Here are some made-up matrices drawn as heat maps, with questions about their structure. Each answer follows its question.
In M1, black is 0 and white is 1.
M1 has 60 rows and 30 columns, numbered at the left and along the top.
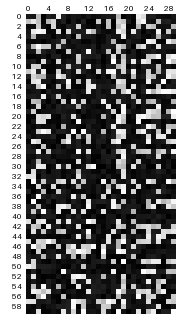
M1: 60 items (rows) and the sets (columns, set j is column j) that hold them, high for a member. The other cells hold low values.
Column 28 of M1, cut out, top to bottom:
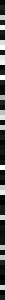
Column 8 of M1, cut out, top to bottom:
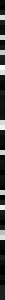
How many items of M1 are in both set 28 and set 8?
3
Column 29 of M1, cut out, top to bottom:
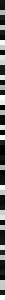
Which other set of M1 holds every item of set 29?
24
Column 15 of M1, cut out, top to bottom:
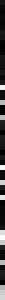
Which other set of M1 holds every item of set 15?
9
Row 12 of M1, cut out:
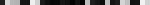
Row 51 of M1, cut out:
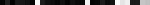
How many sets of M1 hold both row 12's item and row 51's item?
6
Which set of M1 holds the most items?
19
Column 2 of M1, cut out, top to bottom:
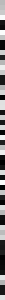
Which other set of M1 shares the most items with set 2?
18
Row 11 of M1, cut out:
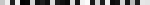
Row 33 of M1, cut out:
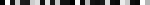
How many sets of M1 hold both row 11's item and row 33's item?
8
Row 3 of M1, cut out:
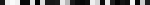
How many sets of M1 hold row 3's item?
12
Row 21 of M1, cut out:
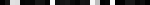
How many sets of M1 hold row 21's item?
6
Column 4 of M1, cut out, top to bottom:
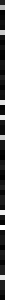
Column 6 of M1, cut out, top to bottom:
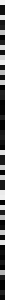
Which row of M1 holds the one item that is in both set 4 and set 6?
6
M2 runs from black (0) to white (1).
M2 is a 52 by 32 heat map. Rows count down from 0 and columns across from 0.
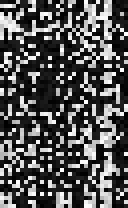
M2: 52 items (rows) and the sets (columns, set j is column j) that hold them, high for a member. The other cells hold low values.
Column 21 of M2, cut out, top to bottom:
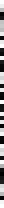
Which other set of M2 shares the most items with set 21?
8
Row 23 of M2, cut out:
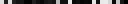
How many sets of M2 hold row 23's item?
9
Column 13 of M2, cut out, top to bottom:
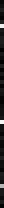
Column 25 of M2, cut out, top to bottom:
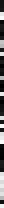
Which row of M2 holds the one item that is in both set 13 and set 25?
46
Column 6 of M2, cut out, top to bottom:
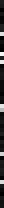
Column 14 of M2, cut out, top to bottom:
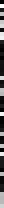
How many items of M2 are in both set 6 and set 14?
2
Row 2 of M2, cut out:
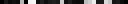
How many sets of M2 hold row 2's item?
9
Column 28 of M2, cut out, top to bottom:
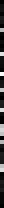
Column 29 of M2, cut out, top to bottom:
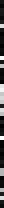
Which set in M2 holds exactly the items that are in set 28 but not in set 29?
9
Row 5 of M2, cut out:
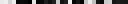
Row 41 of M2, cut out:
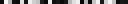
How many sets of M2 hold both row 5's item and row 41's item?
8
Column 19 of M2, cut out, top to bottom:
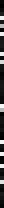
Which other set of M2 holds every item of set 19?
2
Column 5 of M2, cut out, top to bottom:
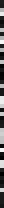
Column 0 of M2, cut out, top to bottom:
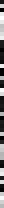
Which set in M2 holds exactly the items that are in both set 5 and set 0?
11
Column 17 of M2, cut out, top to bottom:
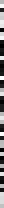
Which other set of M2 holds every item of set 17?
26
